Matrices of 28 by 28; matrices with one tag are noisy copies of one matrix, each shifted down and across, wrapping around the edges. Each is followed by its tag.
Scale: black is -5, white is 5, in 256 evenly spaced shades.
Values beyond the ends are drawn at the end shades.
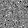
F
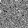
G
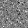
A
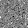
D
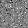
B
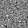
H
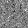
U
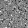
A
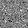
G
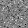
A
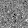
U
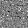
B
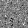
U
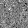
U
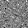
A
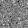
H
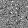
H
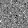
U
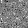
G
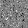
U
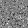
B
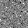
A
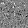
G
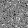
D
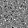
A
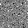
D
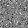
D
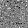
B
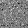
B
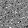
F
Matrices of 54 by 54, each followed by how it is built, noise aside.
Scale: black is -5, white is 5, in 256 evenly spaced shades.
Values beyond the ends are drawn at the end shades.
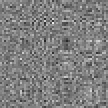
low rank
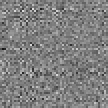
low rank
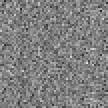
repeating rows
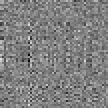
low rank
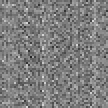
repeating rows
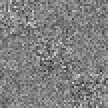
block diagonal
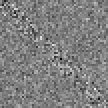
banded
